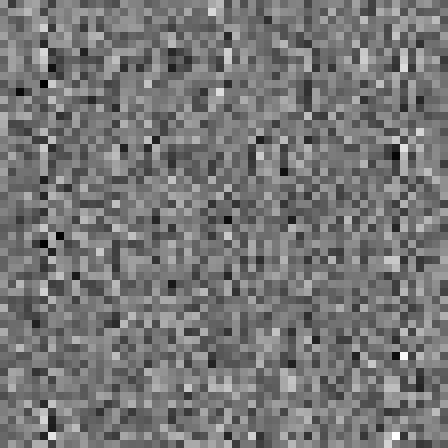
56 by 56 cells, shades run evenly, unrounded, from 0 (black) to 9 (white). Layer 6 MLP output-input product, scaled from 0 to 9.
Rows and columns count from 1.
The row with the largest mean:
2
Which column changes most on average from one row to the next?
6
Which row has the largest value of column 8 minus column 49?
35
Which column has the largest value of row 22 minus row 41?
15
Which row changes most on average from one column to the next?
55
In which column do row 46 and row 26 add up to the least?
27
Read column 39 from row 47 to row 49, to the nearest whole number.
5 4 3
